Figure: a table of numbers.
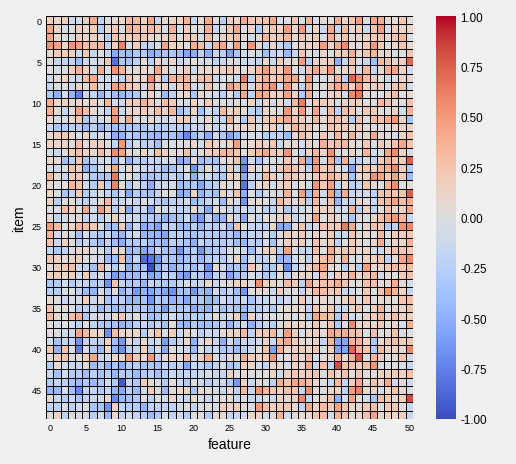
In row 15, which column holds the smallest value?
15
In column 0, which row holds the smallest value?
45
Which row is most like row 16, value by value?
6
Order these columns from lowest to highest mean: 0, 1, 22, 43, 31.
22, 1, 31, 0, 43
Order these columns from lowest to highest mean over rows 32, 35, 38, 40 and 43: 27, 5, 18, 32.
18, 5, 27, 32
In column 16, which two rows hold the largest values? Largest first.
3, 10
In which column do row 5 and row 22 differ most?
9
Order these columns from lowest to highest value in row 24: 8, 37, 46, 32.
8, 32, 46, 37
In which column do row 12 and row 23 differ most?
11
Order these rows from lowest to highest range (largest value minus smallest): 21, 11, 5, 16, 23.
16, 11, 23, 21, 5
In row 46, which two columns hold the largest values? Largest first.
50, 35
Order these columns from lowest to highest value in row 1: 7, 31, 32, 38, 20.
7, 38, 20, 32, 31
